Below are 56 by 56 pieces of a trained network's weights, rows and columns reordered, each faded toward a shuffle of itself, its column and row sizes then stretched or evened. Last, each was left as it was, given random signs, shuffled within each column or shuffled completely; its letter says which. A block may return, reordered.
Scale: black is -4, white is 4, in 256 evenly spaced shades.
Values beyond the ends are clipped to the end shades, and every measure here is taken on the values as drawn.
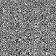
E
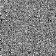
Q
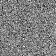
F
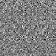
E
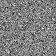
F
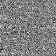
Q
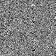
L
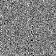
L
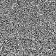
Q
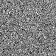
F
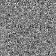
Q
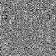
E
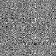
E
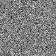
L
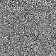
Q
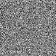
Q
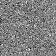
F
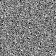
F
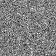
F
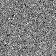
F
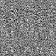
E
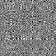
E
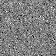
F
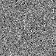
L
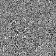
Q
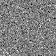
F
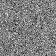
F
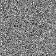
L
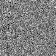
L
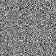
E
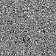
Q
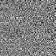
E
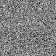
F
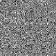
E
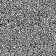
F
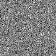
L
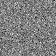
F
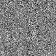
L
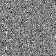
L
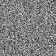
L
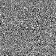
Q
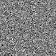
L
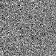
L
